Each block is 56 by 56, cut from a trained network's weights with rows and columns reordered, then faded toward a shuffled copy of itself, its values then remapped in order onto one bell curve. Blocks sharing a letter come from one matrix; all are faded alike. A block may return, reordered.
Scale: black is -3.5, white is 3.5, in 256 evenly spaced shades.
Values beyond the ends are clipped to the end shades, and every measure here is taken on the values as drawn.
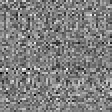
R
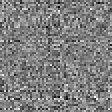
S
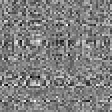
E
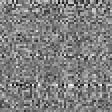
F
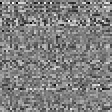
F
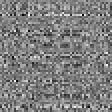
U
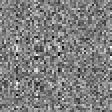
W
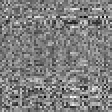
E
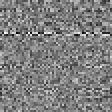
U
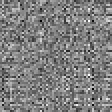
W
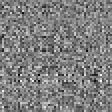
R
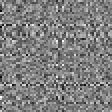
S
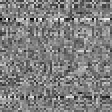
U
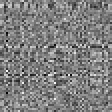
S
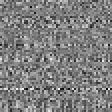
F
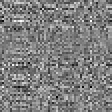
R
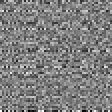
F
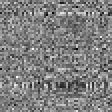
S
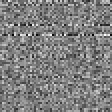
U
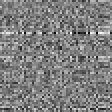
F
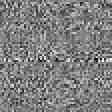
E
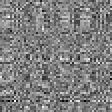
S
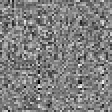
W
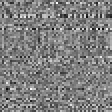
F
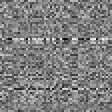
U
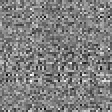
R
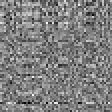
S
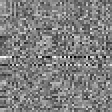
U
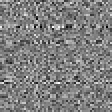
E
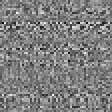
F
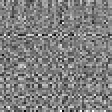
S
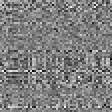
U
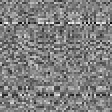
U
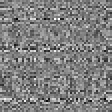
E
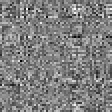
R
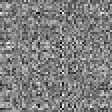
W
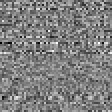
F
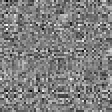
R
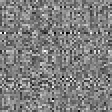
S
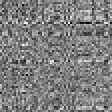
S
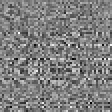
U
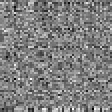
S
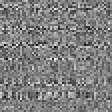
E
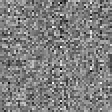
W
